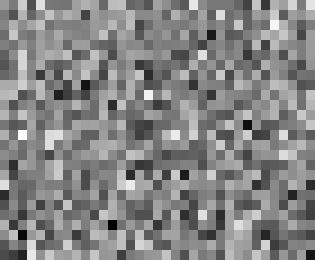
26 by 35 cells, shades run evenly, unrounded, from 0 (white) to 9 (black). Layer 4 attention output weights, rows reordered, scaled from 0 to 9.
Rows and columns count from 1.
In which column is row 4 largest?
24
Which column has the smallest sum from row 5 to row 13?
3
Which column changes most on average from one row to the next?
17
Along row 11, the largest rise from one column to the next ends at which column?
13
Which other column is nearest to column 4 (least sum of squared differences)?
27
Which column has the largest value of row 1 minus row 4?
30
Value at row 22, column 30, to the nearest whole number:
4
